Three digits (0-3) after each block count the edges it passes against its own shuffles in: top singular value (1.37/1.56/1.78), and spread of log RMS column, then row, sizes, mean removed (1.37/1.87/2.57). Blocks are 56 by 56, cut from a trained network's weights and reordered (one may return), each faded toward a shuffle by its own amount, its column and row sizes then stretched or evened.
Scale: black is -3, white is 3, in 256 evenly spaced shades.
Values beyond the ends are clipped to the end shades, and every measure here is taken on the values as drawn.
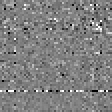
2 1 2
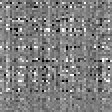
3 2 3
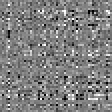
3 3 3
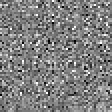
2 2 2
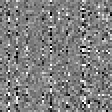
2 3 1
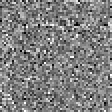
0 1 1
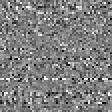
2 0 3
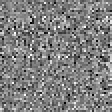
1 2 2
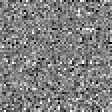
0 1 2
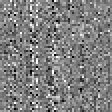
2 3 0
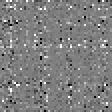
0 3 2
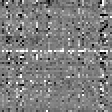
2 3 2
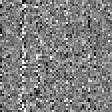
2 3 0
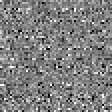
0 1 3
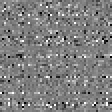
0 2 3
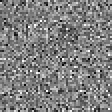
2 0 2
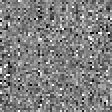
0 3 1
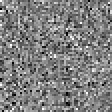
2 1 1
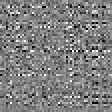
3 2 3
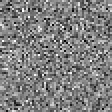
2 0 2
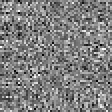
3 1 0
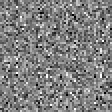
0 2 0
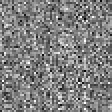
3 1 0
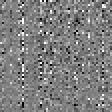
2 3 2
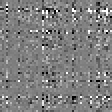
2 3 3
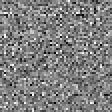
2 1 2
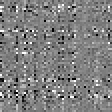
2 3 3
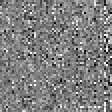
0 3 1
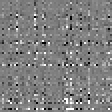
1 3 3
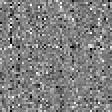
0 2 1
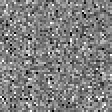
1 2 1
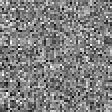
3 1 0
